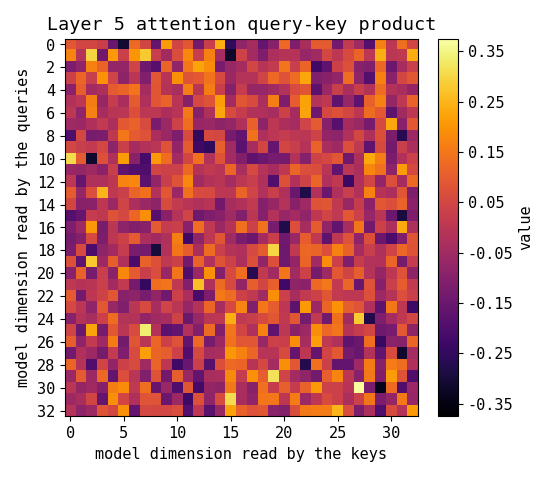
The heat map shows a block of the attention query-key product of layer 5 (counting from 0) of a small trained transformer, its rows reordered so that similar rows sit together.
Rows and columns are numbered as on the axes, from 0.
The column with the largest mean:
15
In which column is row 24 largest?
27
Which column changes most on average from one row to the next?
31
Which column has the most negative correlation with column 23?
13
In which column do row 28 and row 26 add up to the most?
23
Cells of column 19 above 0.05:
10
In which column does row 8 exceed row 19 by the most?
6
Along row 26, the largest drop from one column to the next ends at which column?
29
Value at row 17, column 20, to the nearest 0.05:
-0.15
